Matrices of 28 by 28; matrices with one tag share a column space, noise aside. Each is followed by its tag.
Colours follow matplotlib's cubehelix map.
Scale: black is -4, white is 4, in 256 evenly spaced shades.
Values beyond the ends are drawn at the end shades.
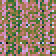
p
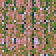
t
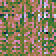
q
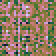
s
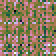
s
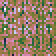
t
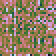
t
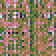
q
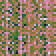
p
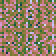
p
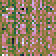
t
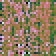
s
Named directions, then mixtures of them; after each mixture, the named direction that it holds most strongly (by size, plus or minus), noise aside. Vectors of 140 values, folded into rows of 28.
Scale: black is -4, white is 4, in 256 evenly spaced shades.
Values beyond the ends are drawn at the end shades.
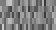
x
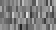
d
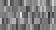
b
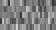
b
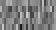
x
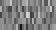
d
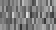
d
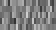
b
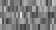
b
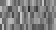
x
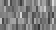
b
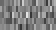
d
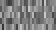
x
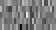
d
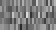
d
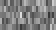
b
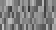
x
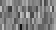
x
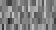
x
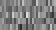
d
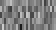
x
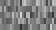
d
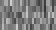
b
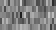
b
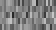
d
